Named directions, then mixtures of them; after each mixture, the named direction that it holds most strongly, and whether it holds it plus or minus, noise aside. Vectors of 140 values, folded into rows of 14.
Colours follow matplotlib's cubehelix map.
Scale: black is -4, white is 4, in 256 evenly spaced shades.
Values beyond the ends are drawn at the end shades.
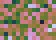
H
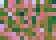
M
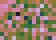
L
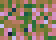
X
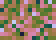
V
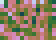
M, plus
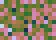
X, plus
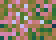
H, minus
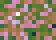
H, minus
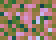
L, minus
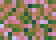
X, plus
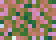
X, plus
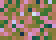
V, plus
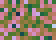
V, plus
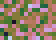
H, plus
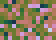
H, plus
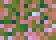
H, plus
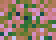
L, plus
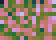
M, minus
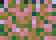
M, minus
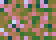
V, plus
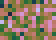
M, minus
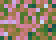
H, minus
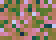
V, plus
